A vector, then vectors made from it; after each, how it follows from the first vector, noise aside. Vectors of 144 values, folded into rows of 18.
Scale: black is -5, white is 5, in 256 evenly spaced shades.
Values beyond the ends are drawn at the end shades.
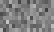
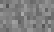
wrapped around, shrunk.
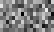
reversed, scaled up.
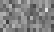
negated.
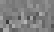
negated, partly zeroed.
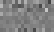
reversed, partly zeroed.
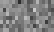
wrapped around.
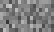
negated.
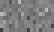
negated, partly zeroed.
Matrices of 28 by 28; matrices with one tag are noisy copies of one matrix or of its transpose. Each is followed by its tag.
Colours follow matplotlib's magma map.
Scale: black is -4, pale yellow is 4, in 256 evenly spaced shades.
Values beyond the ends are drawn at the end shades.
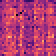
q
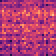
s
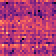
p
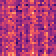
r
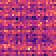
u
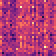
p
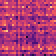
u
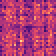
q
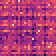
u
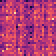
q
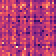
u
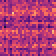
r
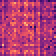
s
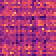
u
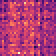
s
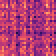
u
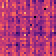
u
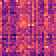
p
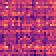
u
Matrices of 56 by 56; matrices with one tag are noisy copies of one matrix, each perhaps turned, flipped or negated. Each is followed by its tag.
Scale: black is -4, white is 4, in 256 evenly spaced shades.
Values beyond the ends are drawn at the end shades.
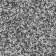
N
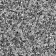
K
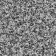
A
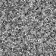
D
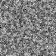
A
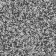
N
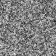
K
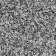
K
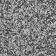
D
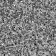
K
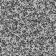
A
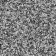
N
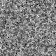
N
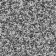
A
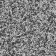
K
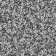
A
